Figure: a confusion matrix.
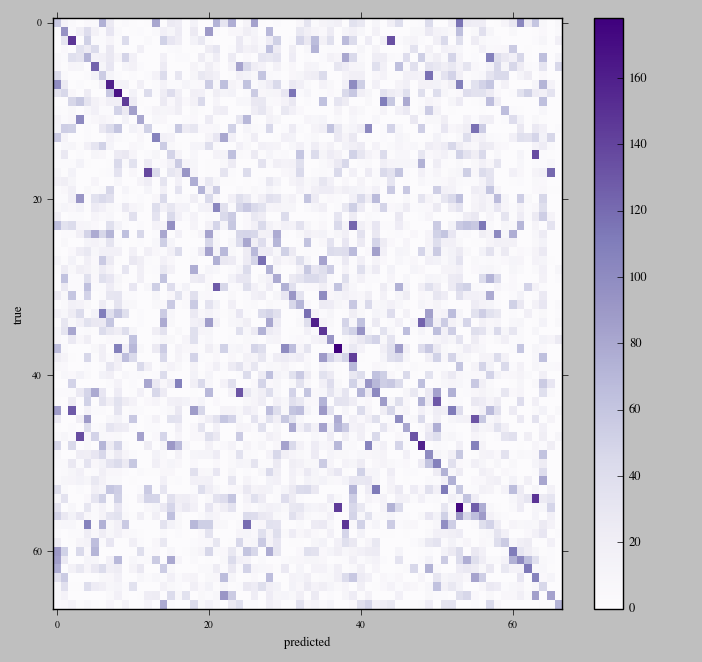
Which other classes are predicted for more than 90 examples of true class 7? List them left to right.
0, 39, 53
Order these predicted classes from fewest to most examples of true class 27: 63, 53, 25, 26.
63, 25, 53, 26
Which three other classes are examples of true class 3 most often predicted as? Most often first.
34, 28, 60
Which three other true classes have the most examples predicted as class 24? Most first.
42, 5, 47
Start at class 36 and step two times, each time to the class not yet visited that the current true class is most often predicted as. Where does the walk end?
59
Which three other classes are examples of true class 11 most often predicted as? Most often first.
3, 25, 60
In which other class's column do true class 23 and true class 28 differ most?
39
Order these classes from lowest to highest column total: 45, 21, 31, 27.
45, 21, 27, 31
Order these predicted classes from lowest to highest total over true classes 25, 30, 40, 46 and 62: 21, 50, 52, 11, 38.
11, 52, 38, 50, 21
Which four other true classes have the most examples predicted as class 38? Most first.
57, 4, 2, 46
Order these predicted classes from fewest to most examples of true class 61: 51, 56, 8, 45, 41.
41, 56, 45, 51, 8
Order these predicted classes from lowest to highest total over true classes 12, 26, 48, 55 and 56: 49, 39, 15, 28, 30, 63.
49, 63, 28, 30, 39, 15
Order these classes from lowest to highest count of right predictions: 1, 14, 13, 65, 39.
14, 39, 65, 1, 13
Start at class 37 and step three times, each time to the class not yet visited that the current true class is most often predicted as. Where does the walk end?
35
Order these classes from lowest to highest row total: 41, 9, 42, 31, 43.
31, 43, 9, 41, 42
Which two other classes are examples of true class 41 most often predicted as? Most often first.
16, 12
